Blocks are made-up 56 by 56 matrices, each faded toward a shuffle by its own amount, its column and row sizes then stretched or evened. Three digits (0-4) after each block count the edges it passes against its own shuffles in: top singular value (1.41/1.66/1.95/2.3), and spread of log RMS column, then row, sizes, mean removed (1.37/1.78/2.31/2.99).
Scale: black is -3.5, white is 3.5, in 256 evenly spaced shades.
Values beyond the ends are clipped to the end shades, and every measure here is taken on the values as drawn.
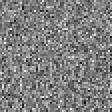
2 0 0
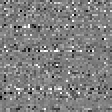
1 1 4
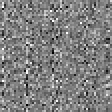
3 3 0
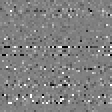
3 0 3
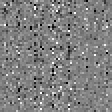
1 3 1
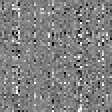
2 4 2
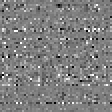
1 2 4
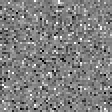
0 1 1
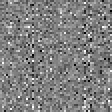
2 3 0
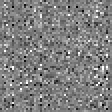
1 3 2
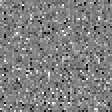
0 1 1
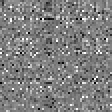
3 0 2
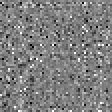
1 2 2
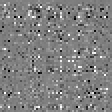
2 2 3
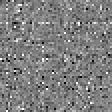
1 2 2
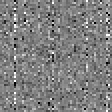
2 3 1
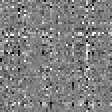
3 3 3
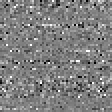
0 0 4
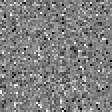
1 2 0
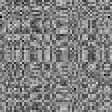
4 1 1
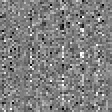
2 3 0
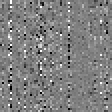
1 4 0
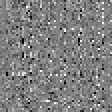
2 3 0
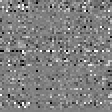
0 2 4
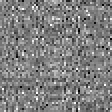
4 2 1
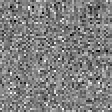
2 1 0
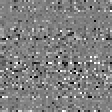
3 0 4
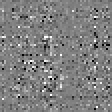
0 3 3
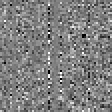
1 4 0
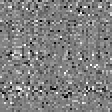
3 0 3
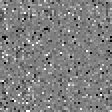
0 1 0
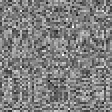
4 1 1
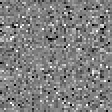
2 1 1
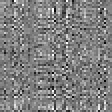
4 4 1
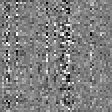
3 4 1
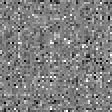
2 2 2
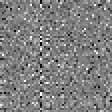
3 1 0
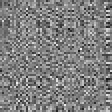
4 3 1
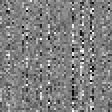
2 4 0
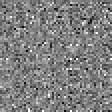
2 0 2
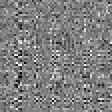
4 3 2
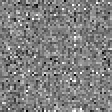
1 2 1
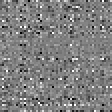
1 3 4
